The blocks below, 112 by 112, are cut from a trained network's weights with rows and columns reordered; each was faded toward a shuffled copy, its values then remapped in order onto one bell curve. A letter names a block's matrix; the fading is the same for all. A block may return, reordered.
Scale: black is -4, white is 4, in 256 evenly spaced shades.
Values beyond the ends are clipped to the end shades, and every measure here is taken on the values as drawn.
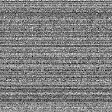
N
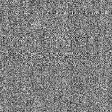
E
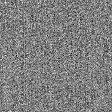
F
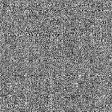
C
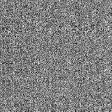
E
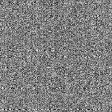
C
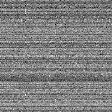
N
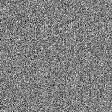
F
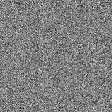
F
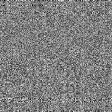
E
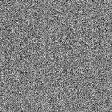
F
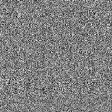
E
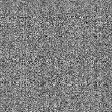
C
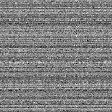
N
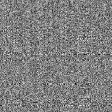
C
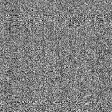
C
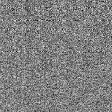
E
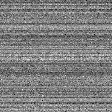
N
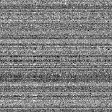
N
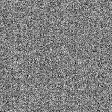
F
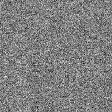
F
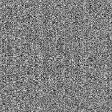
C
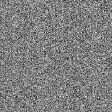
E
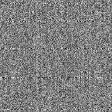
E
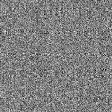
E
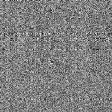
E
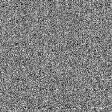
E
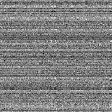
N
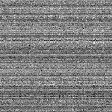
N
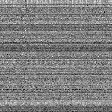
N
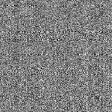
C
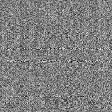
E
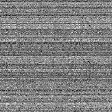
N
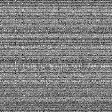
N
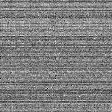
N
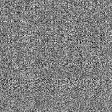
C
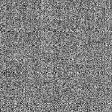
E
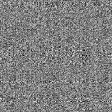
E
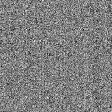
F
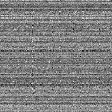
N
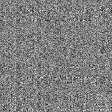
C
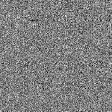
E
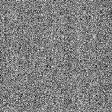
F
